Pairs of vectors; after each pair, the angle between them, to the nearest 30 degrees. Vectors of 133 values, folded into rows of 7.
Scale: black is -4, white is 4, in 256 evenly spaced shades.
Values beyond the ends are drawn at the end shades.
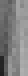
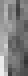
150 degrees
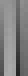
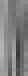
60 degrees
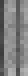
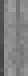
30 degrees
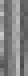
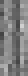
150 degrees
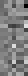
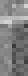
120 degrees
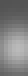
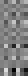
90 degrees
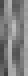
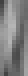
60 degrees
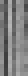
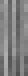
150 degrees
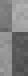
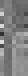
120 degrees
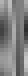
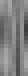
30 degrees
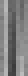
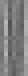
60 degrees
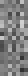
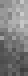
60 degrees
